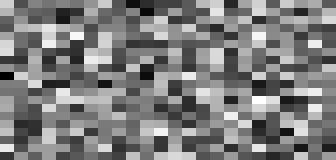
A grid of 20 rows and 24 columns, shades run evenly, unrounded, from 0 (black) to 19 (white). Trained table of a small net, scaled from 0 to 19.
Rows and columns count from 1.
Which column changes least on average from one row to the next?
2
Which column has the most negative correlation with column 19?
22
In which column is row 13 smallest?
21
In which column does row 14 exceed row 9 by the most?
4
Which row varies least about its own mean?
15
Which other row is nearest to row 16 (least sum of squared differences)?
3
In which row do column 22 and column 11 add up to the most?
17
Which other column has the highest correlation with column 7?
16
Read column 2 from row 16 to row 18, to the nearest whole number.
3 5 4
